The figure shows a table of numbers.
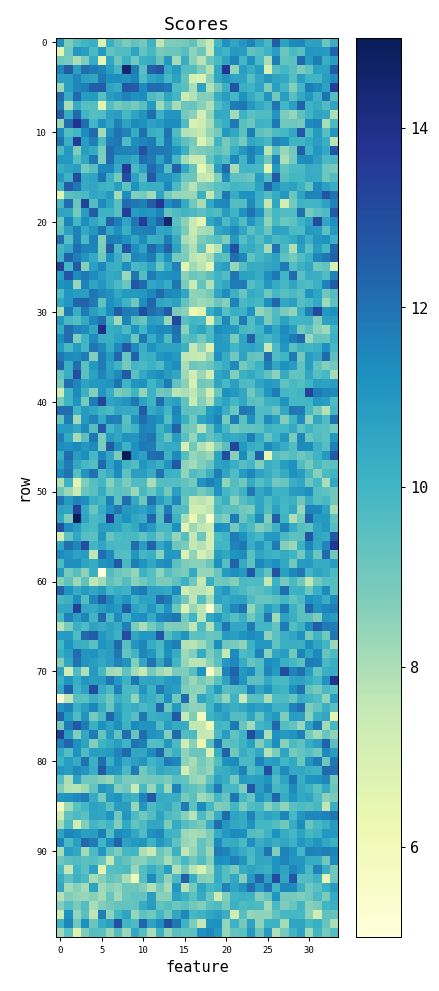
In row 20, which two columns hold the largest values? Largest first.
13, 10
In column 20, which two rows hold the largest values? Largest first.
3, 46
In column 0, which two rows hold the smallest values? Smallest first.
73, 85
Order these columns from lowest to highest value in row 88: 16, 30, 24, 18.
16, 18, 24, 30
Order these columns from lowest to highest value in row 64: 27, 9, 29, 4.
29, 4, 27, 9
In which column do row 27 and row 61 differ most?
33
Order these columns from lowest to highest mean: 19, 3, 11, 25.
25, 19, 3, 11
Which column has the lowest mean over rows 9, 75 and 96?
17
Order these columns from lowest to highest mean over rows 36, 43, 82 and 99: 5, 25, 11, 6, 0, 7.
6, 11, 7, 0, 5, 25
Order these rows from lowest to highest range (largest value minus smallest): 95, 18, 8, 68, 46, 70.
95, 68, 8, 18, 70, 46
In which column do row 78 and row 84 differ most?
32
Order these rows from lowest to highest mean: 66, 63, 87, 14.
87, 14, 63, 66
